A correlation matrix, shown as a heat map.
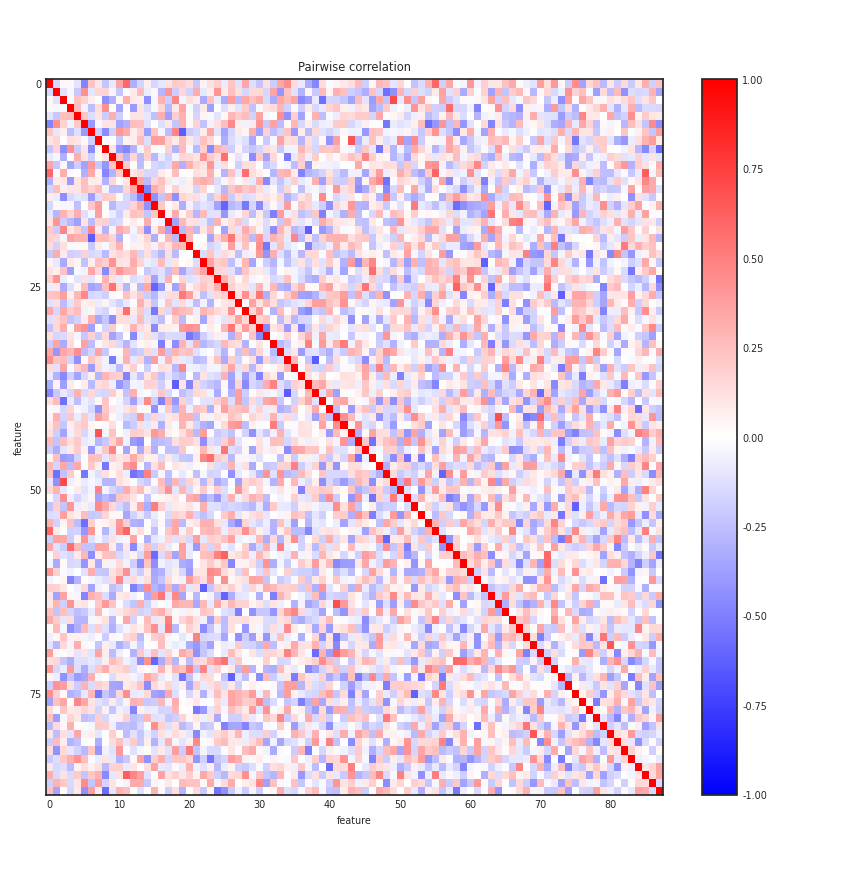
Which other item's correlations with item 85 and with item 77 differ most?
12
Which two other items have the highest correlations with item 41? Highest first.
64, 70
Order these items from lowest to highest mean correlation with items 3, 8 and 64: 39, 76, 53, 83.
76, 39, 53, 83
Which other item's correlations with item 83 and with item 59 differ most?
71
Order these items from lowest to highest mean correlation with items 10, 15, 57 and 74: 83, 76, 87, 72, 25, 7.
25, 76, 83, 87, 72, 7
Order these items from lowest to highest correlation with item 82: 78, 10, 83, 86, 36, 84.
86, 78, 84, 83, 36, 10
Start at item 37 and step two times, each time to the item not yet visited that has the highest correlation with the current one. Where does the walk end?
42
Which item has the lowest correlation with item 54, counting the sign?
5
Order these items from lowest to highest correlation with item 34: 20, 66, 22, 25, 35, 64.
25, 22, 20, 64, 66, 35
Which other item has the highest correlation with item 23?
46
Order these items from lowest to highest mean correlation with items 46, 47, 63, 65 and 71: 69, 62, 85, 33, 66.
62, 66, 33, 69, 85
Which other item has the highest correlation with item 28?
11
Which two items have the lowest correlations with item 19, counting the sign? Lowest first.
6, 73
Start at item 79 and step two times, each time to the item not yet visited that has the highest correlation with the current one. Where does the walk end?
21
